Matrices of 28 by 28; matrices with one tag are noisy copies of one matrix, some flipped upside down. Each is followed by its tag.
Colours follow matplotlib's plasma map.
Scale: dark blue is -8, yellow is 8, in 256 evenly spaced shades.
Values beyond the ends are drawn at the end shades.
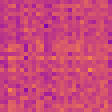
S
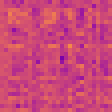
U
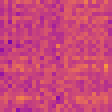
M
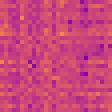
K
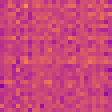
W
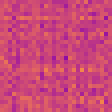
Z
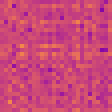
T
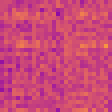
M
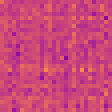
Z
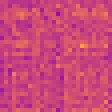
M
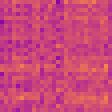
M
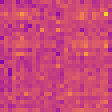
M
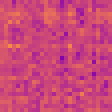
U
